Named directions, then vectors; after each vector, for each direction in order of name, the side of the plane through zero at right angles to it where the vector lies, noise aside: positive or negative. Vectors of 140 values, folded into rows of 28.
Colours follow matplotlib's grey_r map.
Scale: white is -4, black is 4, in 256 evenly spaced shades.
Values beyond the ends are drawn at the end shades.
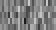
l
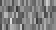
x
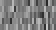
negative, negative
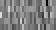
negative, negative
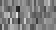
negative, positive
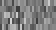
negative, positive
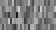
positive, negative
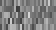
negative, positive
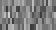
negative, positive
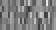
positive, positive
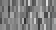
positive, positive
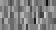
negative, negative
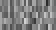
negative, negative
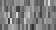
negative, positive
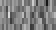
negative, negative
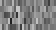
positive, negative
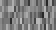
negative, negative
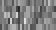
negative, positive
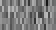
negative, negative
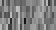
positive, negative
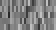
positive, positive
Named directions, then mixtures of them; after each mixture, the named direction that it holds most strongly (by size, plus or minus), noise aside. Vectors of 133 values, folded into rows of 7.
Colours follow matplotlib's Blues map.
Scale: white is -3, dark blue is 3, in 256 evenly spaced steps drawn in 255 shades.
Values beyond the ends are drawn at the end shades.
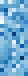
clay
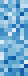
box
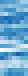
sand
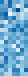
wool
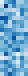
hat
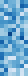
box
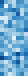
hat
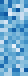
wool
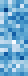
clay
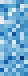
clay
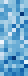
box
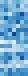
sand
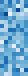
wool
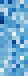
clay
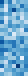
clay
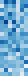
box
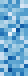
box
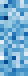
hat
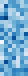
hat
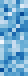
box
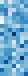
clay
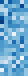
clay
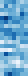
sand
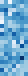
clay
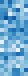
wool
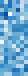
wool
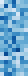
hat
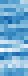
sand
